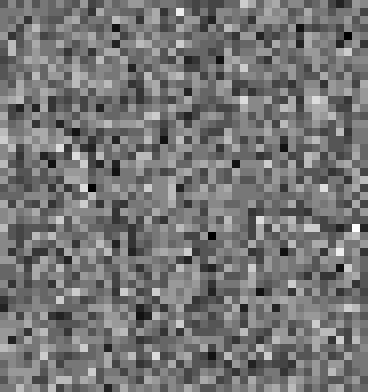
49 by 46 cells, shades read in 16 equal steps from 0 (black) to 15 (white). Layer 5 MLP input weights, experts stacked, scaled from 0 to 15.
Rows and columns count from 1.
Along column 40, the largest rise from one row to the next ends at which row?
29
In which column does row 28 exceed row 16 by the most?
8
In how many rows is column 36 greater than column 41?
21
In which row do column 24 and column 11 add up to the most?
32
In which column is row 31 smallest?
15
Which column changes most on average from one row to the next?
24
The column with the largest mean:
40
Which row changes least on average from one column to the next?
25
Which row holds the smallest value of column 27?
30
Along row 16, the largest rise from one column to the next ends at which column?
36
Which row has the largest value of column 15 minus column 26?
3
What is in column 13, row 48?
5
